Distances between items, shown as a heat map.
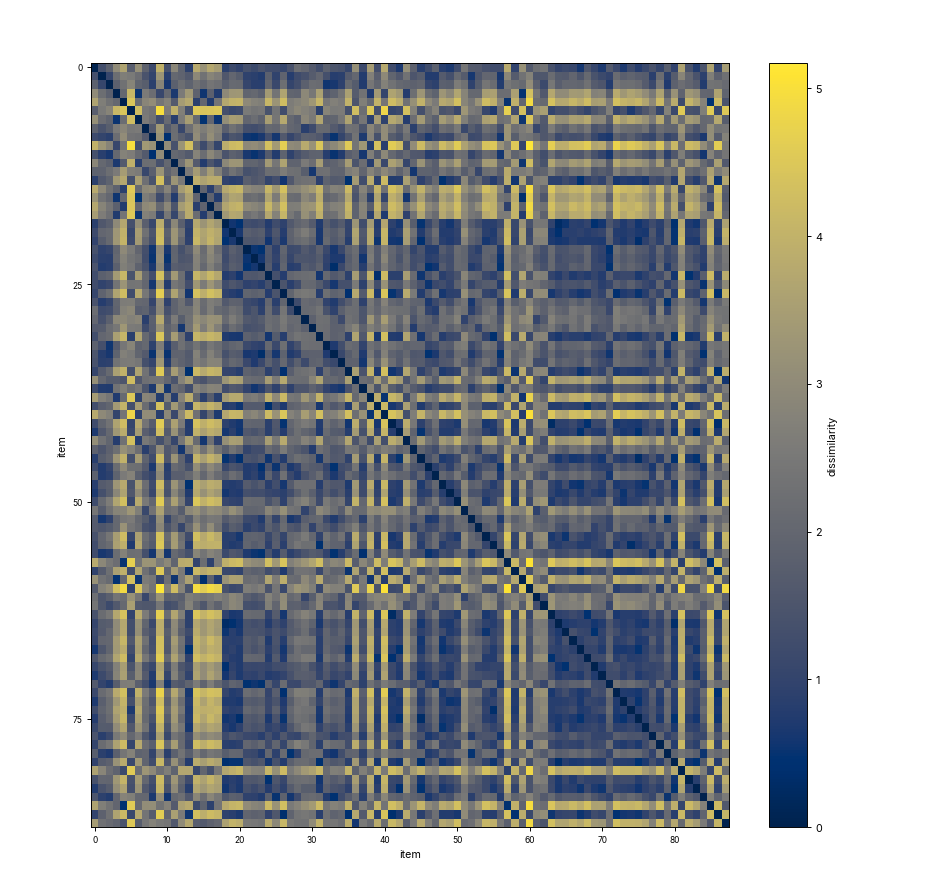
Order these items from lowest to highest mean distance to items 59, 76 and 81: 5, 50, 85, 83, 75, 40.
85, 40, 83, 75, 50, 5
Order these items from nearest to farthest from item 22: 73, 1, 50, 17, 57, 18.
1, 18, 73, 50, 17, 57
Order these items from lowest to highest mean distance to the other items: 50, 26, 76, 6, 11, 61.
76, 26, 50, 61, 11, 6
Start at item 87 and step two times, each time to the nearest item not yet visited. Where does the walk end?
62
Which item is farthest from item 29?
9
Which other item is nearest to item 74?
55
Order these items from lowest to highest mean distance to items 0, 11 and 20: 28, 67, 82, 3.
67, 82, 28, 3
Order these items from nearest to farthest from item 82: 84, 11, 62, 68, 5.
68, 5, 84, 62, 11
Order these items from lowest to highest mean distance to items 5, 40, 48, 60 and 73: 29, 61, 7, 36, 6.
7, 29, 61, 6, 36
